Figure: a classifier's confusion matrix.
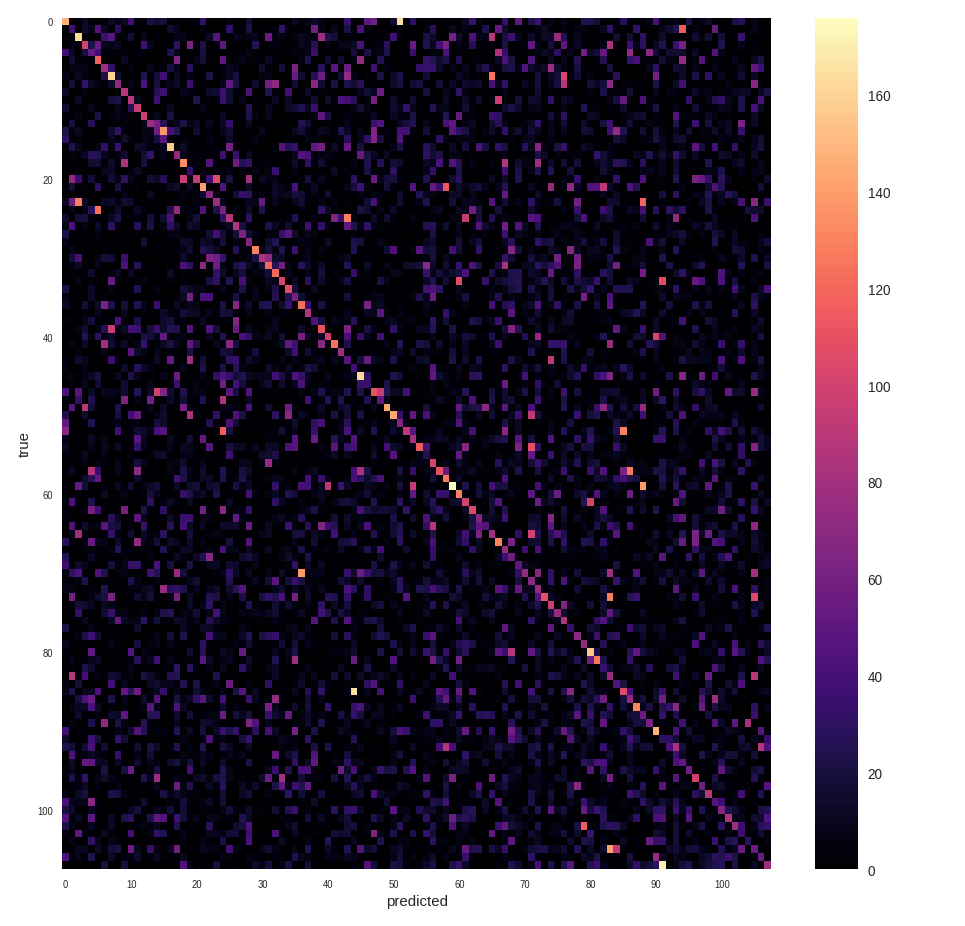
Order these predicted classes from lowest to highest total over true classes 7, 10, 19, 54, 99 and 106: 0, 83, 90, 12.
83, 12, 0, 90
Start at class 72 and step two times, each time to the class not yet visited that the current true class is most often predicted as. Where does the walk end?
47
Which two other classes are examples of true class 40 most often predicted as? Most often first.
90, 72
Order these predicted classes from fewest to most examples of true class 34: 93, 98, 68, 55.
98, 68, 93, 55
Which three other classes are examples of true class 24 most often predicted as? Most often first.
5, 17, 62
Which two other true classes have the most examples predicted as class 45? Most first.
57, 5
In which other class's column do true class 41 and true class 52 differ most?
85
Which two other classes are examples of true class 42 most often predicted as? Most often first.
10, 35
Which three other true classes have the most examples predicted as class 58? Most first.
21, 92, 3
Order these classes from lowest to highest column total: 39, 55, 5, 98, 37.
98, 5, 37, 39, 55
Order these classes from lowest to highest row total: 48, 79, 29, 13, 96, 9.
79, 9, 48, 29, 13, 96
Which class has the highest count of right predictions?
59
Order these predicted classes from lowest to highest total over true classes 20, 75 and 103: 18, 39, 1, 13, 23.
13, 39, 1, 18, 23
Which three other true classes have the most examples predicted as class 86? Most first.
57, 4, 60
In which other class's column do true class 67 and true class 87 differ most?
93
